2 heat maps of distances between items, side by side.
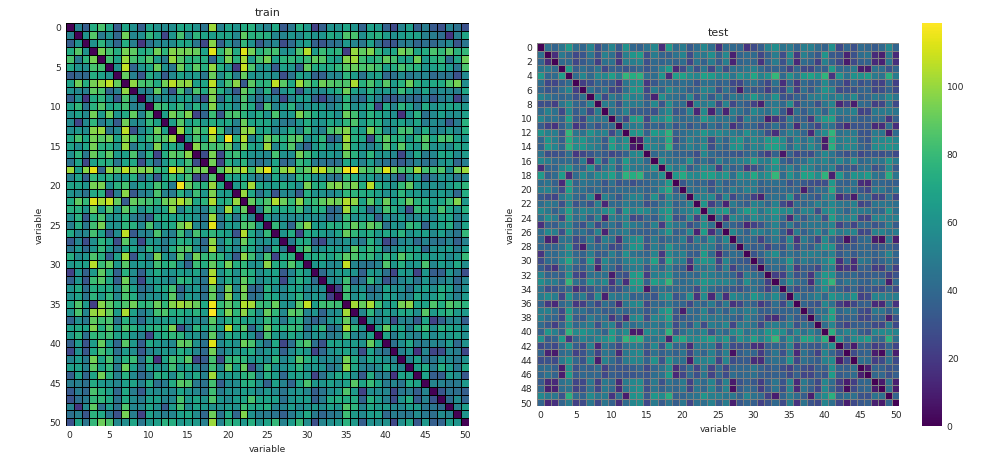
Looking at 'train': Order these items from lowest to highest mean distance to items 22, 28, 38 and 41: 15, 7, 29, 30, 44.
44, 7, 30, 15, 29
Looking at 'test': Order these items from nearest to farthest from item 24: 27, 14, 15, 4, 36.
14, 15, 36, 27, 4
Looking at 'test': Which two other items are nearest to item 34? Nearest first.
15, 5
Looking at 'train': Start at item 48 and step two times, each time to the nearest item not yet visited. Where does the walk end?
12
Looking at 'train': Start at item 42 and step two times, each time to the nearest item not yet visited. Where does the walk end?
16
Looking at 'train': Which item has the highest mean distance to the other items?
18
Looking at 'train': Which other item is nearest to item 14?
38
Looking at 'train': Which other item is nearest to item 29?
26
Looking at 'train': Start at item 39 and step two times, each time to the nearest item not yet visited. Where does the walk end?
24
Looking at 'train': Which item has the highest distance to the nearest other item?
20
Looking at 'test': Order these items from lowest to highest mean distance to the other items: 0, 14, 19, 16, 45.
45, 19, 0, 16, 14
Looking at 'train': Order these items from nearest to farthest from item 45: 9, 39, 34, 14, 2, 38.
2, 9, 34, 39, 38, 14
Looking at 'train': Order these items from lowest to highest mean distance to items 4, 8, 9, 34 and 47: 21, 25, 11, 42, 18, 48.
48, 21, 42, 11, 25, 18
